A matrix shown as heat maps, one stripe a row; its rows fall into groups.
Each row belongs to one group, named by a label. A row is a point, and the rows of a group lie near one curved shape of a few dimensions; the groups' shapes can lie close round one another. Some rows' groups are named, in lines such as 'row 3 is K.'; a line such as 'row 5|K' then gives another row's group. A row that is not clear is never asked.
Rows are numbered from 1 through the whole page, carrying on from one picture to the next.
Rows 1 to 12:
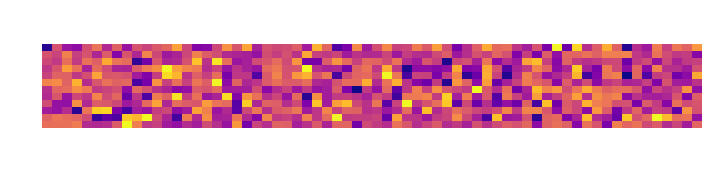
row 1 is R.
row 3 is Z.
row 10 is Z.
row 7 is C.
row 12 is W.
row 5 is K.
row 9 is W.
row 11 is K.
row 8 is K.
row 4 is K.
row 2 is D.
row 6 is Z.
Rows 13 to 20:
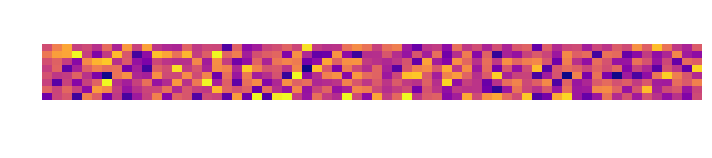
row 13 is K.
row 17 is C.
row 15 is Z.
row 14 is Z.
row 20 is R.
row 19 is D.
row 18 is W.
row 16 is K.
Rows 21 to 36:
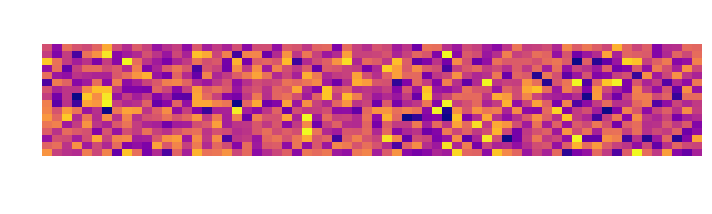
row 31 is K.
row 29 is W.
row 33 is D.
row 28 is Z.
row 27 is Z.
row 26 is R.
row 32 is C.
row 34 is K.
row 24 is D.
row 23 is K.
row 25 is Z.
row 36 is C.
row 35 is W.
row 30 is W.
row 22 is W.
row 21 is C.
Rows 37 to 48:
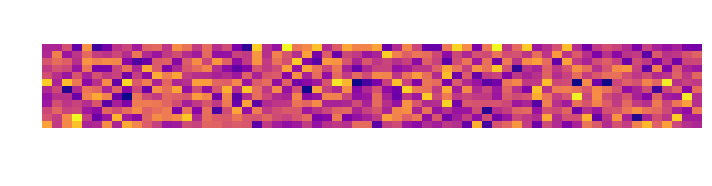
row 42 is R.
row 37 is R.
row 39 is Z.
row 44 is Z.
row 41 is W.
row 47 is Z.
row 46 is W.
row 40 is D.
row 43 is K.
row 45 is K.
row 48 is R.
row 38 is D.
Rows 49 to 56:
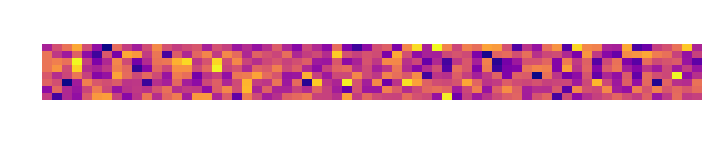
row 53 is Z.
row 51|Z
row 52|Z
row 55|R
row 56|W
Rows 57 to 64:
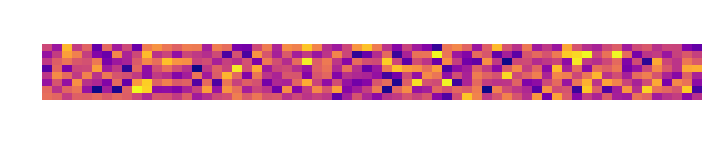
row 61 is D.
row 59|K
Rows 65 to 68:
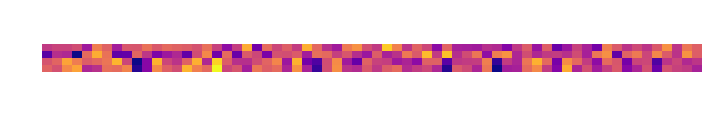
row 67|Z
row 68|Z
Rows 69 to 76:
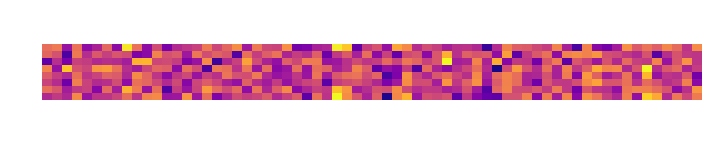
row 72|D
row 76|W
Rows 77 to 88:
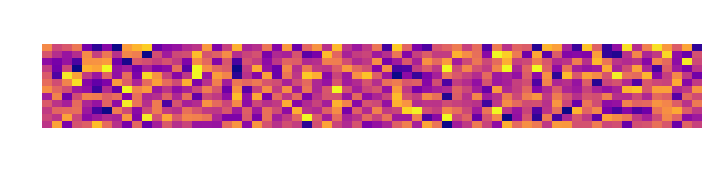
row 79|Z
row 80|W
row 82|Z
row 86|C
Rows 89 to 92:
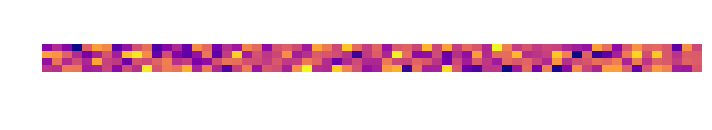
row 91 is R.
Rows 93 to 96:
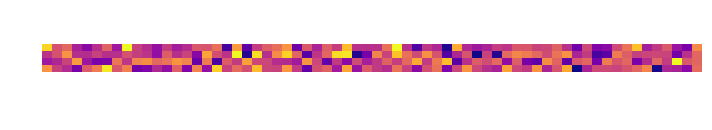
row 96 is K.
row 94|R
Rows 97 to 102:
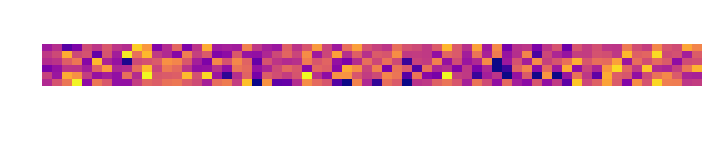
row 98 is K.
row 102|R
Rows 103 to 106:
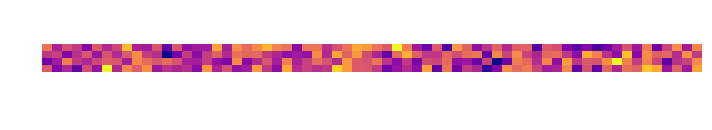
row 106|W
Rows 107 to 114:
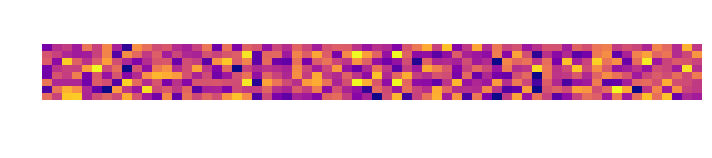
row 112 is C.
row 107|Z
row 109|D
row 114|R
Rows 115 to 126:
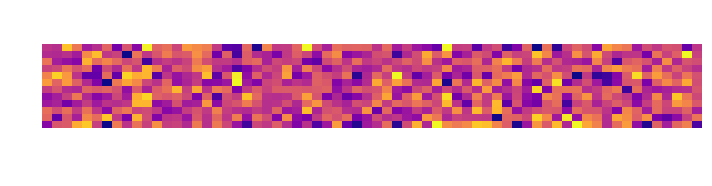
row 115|D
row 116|Z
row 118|D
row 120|W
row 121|K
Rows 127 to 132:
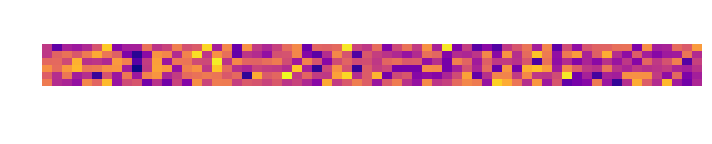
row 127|W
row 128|Z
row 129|Z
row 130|Z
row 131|R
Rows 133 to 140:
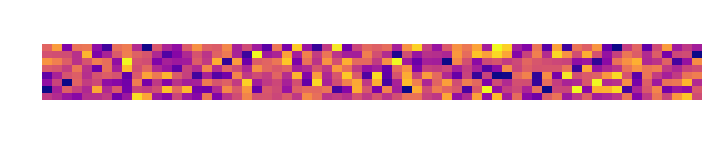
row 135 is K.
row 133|C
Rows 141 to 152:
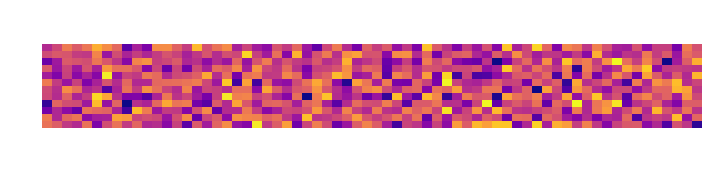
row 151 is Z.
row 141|Z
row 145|W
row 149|R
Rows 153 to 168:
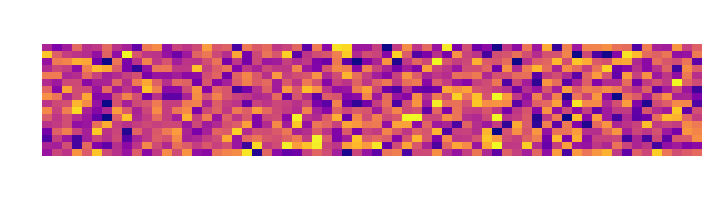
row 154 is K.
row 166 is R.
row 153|W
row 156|Z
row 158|Z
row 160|C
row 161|C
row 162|Z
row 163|C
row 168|R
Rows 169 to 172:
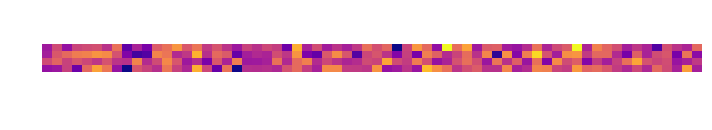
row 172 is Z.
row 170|Z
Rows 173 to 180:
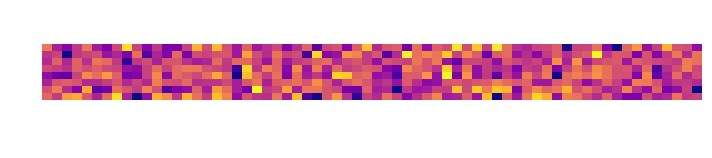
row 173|C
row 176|W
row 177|W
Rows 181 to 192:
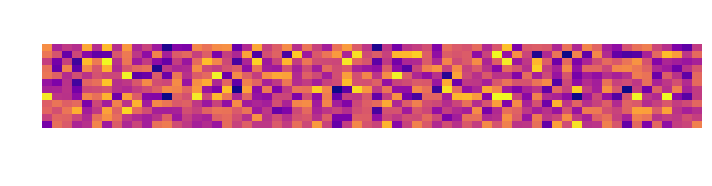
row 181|W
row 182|C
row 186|W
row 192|R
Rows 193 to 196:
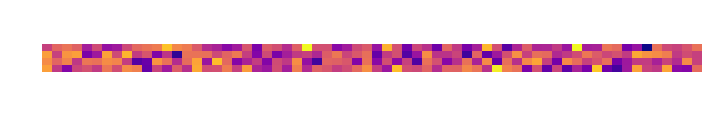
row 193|K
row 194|R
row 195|Z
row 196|C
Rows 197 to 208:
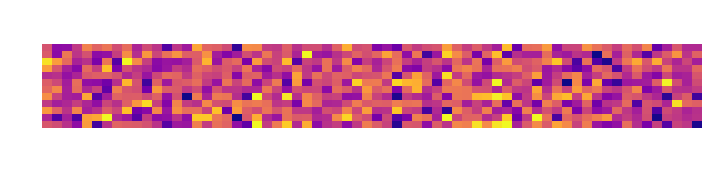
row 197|W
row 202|C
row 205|Z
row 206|Z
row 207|W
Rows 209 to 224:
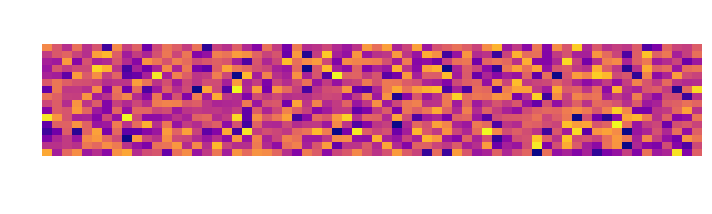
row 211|R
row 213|W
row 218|C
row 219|K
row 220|C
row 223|K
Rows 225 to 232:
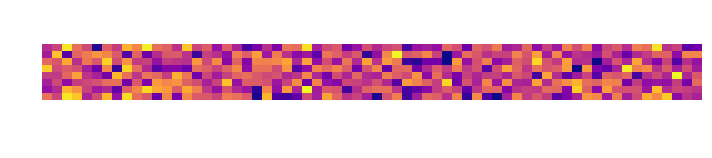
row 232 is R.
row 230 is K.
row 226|D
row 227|K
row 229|Z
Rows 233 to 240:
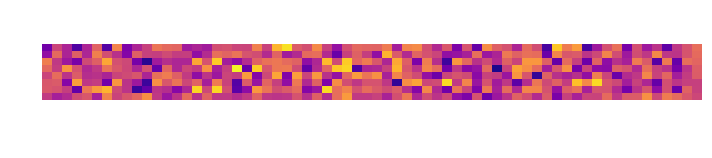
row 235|Z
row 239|Z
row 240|W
